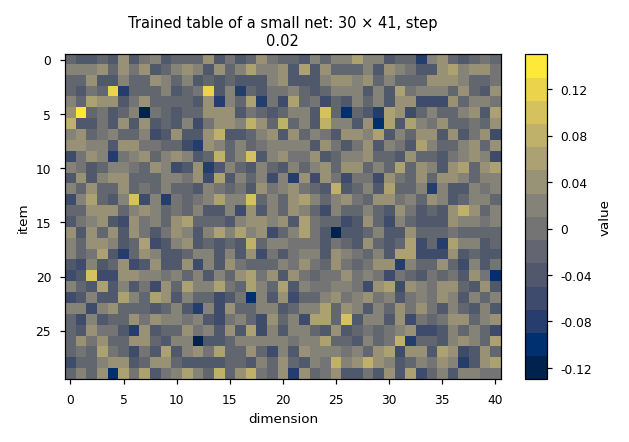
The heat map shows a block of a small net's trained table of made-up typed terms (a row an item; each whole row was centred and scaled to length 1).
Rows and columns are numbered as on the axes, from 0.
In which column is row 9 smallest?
4
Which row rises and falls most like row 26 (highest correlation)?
15
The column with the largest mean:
17
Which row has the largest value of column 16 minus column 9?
13
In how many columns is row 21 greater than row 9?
22
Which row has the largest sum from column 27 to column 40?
10
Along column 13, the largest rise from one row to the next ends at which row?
3
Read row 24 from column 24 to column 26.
0.06 -0.02 0.1
